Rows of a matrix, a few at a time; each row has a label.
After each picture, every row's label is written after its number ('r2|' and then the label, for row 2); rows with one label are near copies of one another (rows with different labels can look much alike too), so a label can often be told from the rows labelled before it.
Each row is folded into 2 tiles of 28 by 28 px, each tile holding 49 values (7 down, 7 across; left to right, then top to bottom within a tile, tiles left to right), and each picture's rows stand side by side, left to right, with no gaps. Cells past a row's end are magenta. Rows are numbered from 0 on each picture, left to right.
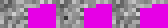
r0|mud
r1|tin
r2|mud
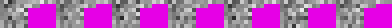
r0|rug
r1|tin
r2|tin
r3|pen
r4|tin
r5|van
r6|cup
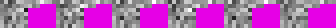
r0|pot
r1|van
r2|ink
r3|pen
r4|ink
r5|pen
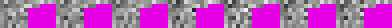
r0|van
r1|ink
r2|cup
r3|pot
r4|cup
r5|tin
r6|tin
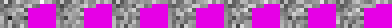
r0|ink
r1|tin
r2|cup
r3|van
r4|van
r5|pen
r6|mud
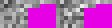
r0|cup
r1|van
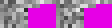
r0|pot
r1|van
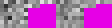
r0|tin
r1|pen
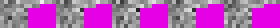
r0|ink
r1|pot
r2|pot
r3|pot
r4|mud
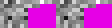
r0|ink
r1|ink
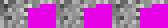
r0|tin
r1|tin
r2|tin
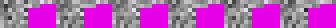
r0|tin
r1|mud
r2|mud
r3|mud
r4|cup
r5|pot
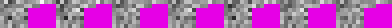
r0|ink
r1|pen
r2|cup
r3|pen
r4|tin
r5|mud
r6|cup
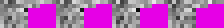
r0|pot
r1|pot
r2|pot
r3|pen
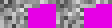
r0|cup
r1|mud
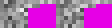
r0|rug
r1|van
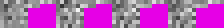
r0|tin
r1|cup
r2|mud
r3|mud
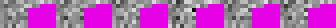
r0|van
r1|ink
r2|cup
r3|pot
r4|pen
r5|tin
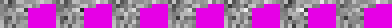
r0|pot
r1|pot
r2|cup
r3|pen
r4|cup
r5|rug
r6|ink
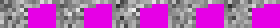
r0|mud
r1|van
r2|rug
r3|cup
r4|tin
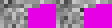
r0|cup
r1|pot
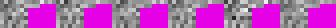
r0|mud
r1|cup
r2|rug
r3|cup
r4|pen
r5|mud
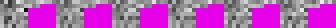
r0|pot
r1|pot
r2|pen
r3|pen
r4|mud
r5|mud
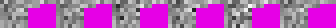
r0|pen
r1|van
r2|tin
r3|pot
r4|van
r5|cup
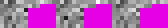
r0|pot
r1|ink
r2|rug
